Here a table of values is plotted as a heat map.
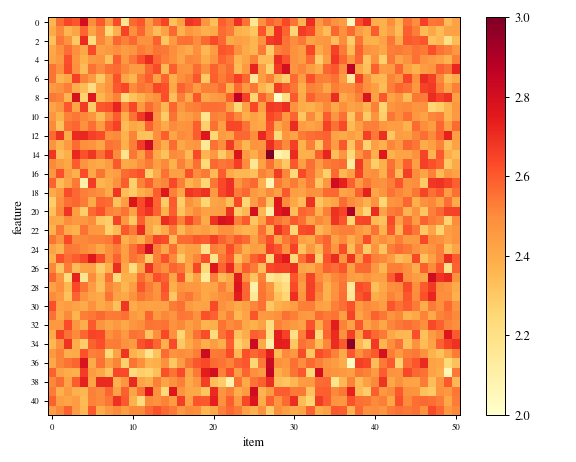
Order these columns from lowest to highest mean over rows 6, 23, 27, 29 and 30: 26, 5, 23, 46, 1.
1, 5, 26, 46, 23
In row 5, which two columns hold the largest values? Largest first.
37, 29
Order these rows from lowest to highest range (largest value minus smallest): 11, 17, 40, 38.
11, 40, 38, 17
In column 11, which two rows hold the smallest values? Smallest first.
40, 37
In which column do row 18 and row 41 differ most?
19
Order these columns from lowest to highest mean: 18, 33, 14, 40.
33, 40, 14, 18
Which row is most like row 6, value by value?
15
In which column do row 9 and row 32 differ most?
27
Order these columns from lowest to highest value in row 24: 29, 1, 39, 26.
39, 1, 26, 29
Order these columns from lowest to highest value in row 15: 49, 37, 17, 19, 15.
37, 19, 49, 15, 17
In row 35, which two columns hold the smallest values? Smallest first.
12, 7
